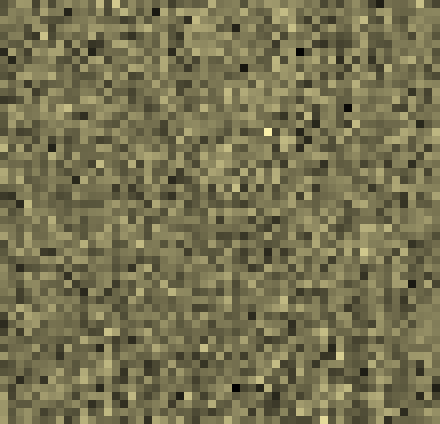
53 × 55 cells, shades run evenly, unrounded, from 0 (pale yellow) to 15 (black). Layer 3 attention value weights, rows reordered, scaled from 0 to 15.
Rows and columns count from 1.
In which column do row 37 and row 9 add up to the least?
18
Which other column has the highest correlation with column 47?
14
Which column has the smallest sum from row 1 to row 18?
37
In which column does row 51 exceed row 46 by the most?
35
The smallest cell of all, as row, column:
17, 34
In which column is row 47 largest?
46
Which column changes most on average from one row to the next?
38
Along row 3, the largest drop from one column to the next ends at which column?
25
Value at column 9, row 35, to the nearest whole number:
12
